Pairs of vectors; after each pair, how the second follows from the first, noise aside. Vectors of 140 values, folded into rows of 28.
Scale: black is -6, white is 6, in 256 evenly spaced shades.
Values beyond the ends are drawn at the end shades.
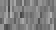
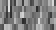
negated, scaled up.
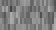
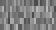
shuffled.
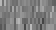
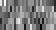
scaled up.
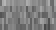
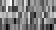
reversed, negated, scaled up.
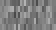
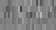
reversed, negated, partly zeroed.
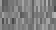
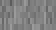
wrapped around, negated, shrunk.
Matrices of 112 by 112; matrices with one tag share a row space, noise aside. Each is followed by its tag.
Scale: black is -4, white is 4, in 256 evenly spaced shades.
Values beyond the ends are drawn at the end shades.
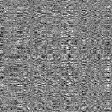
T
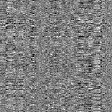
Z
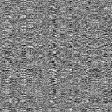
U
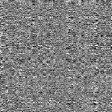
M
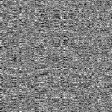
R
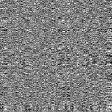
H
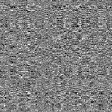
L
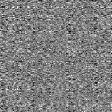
M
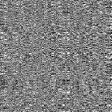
H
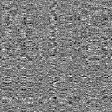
U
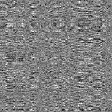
Z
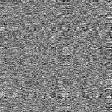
H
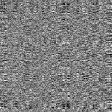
H
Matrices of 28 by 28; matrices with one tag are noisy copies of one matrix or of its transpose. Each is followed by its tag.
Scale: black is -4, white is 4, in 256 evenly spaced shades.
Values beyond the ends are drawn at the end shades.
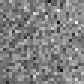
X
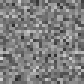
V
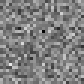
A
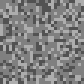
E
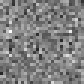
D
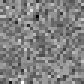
D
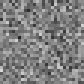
A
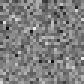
A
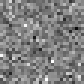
E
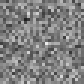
A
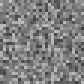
E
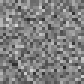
V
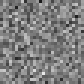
A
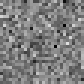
D
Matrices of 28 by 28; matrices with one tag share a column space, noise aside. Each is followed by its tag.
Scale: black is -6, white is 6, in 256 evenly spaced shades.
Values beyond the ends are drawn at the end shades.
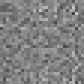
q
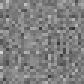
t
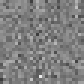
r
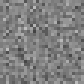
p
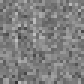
p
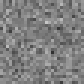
t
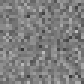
p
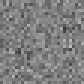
t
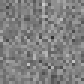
r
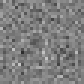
t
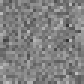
p
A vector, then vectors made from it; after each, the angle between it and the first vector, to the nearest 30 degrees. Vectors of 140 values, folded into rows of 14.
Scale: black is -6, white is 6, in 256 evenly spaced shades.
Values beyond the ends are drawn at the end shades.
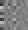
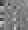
30 degrees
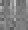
60 degrees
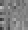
30 degrees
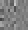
60 degrees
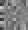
30 degrees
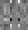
90 degrees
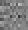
60 degrees
